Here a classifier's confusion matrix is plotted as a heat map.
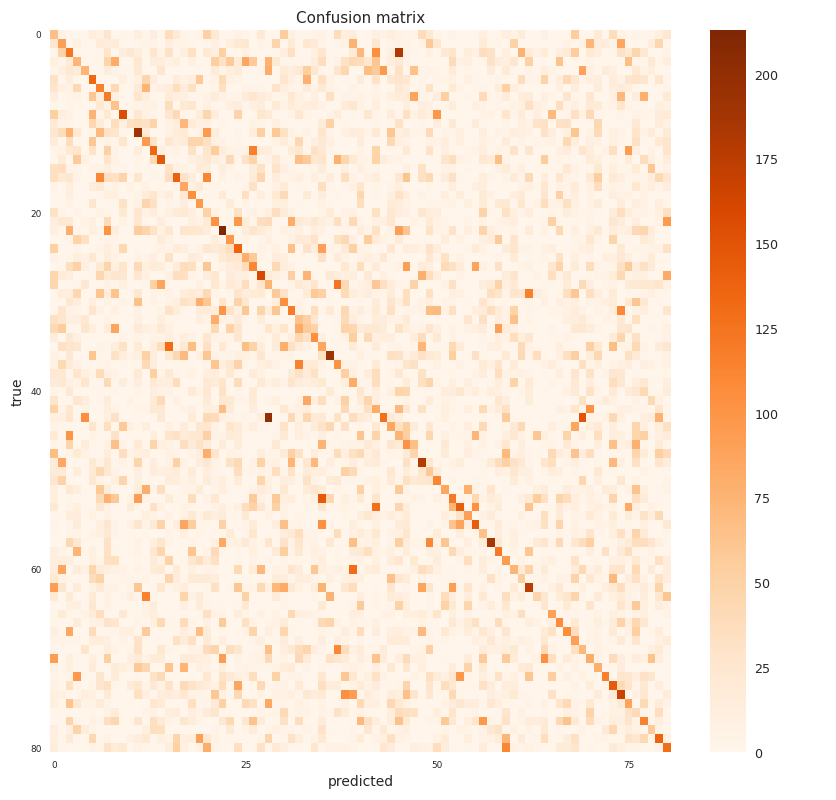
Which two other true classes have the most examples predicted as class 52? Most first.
62, 53
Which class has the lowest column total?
10
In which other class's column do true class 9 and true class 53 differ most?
42
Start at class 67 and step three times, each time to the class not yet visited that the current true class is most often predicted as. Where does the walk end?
55
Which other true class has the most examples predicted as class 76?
46
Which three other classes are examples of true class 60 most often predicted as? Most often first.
39, 1, 27
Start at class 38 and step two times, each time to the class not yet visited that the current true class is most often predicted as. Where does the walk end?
26
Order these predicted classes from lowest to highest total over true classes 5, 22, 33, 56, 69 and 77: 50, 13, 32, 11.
50, 13, 11, 32
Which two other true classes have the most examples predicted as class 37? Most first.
28, 69
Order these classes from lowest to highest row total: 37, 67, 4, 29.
37, 67, 4, 29
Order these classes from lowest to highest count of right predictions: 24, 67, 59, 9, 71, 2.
71, 59, 67, 2, 24, 9
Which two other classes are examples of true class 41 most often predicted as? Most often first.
33, 38
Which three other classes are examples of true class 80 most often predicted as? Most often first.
59, 20, 16
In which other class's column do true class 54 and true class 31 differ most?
74
